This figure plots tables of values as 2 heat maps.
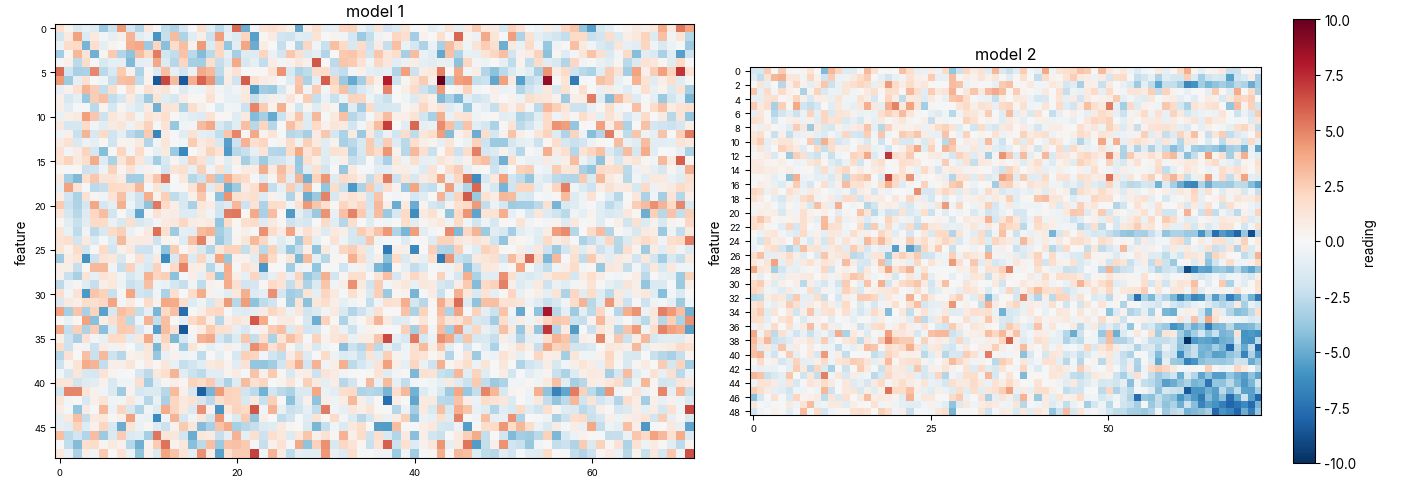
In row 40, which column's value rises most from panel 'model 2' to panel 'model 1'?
66
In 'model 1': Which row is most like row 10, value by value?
7
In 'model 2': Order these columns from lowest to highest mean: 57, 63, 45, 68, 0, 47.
63, 68, 57, 45, 47, 0
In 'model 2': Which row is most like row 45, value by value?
28
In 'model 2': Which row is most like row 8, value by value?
42
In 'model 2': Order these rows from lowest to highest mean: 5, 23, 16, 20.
23, 16, 20, 5
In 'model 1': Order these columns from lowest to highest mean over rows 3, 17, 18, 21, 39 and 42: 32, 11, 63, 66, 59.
66, 63, 59, 32, 11
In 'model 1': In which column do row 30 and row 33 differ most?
3
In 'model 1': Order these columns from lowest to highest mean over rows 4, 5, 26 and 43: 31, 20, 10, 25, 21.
31, 10, 21, 25, 20
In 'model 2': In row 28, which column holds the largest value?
36
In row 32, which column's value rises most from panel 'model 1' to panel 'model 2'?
14
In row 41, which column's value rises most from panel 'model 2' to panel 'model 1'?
62
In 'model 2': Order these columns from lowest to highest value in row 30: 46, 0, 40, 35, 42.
35, 42, 40, 0, 46
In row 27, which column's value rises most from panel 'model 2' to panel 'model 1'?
19
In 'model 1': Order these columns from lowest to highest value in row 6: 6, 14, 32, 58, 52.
14, 58, 52, 32, 6
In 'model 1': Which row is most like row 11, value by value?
35
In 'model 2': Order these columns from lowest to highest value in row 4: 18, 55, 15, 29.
55, 18, 15, 29
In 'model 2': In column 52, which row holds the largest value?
25
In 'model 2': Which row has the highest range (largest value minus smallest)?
38
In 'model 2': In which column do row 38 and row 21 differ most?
61
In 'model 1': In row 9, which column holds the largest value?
22
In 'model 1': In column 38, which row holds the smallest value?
20
